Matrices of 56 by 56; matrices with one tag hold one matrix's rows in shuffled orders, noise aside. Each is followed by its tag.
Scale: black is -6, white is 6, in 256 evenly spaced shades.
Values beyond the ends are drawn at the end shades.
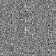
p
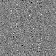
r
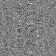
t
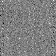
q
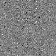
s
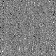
q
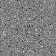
s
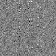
t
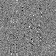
r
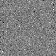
q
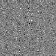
t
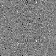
s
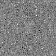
s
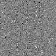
s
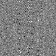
t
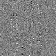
r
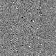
r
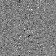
t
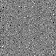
q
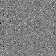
q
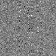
t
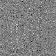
r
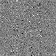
r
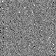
q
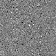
r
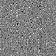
r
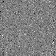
q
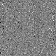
q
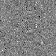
s
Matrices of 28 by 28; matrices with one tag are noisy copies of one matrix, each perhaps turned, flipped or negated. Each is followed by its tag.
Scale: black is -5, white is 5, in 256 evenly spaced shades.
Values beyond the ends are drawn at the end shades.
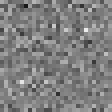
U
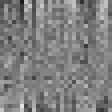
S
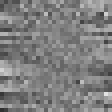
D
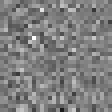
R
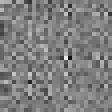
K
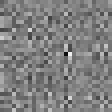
K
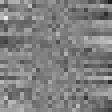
D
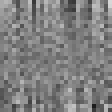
D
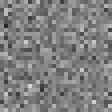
U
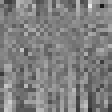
S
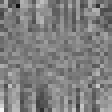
D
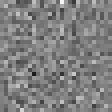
R
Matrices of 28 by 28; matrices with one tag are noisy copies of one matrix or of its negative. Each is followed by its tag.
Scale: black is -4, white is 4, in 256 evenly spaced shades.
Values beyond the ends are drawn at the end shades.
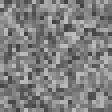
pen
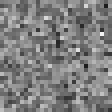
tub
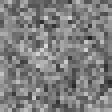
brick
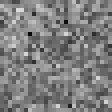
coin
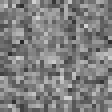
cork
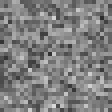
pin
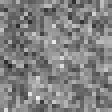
coin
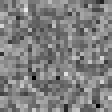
cork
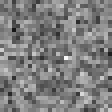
cork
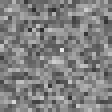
pin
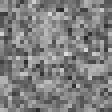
cork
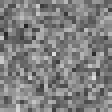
pen
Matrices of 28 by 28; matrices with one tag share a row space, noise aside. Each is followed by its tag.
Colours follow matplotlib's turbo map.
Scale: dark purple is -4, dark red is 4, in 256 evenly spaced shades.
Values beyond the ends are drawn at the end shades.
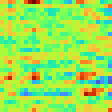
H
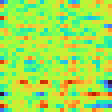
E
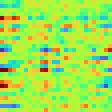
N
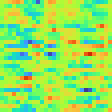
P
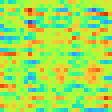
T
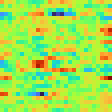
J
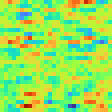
P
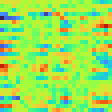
N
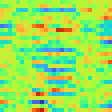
J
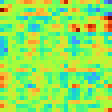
E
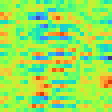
J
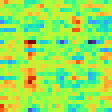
T
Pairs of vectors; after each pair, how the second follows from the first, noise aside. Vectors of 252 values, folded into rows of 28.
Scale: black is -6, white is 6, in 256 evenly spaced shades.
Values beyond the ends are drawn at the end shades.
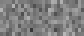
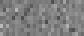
wrapped around, negated, partly zeroed.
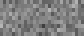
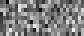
reversed, scaled up.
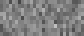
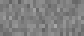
shrunk.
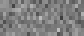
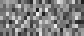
wrapped around, negated, scaled up.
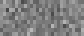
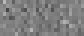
partly zeroed.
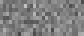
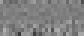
partly zeroed.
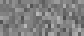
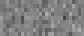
partly zeroed.
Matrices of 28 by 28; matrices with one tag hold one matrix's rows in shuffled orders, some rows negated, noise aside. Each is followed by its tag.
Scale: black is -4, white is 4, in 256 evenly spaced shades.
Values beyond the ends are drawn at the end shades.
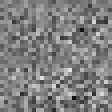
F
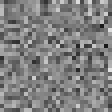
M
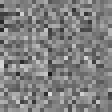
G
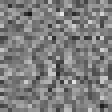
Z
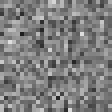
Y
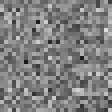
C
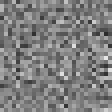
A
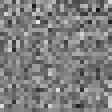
C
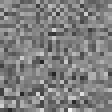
Y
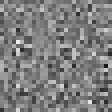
A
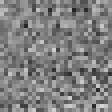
F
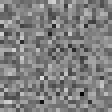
Y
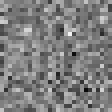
Z
